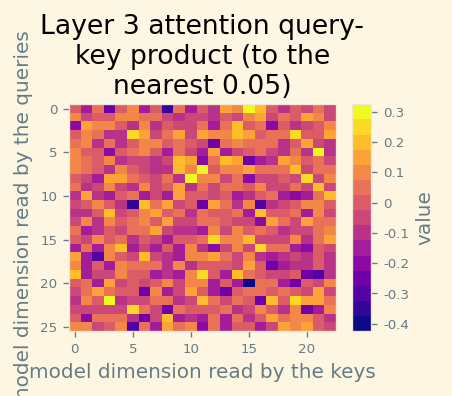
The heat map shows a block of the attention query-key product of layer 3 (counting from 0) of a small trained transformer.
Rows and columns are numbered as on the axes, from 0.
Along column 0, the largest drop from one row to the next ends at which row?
2
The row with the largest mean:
3
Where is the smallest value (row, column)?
20, 15
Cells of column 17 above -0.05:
14
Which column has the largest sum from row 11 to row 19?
6
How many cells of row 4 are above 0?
12
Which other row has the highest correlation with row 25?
11
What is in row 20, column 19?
-0.25
